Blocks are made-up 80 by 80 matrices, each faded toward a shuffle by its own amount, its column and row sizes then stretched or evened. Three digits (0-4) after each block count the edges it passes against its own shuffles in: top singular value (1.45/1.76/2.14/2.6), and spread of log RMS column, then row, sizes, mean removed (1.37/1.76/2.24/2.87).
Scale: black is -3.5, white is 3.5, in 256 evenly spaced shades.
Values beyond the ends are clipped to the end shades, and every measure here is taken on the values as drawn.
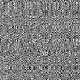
3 1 1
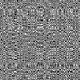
4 2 2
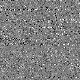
1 0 3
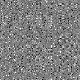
3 2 1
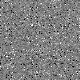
0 1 1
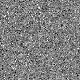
1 0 0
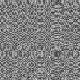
4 1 1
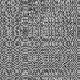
4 1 0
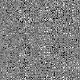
2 3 3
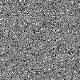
1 1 1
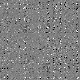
1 3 2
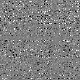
0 2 4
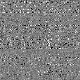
0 1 4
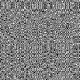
4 1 1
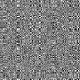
4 3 3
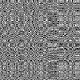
4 0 3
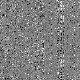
2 4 1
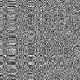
4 1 3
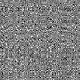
3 1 2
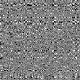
3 1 3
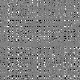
3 4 4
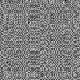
4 0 1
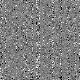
1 4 0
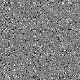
2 1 1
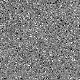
0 1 2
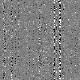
3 4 0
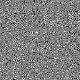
2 2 3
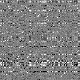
4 1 4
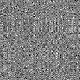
3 0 0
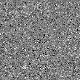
0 1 2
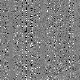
2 4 2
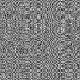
4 3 1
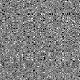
3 2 2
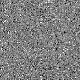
2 0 1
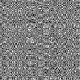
4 0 2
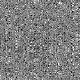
2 2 0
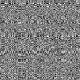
4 0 4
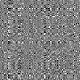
4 3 3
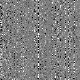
3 4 0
